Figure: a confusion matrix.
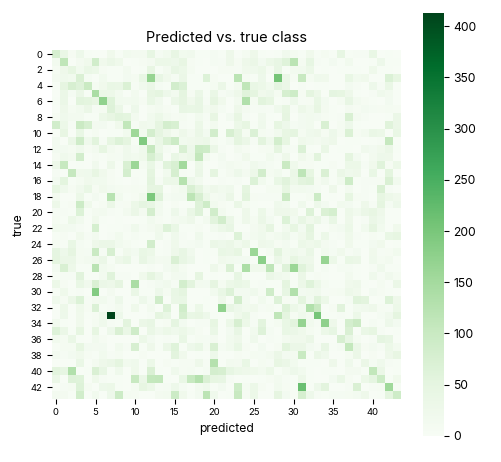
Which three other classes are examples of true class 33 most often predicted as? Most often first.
7, 28, 16
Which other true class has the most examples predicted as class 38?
34
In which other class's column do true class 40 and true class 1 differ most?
2
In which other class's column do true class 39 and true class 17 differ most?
20
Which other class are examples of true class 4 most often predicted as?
24
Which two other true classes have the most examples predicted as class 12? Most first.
18, 3
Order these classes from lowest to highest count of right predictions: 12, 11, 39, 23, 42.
39, 23, 12, 42, 11
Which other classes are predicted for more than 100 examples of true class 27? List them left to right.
5, 24, 30
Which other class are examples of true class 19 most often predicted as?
3
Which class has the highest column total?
12
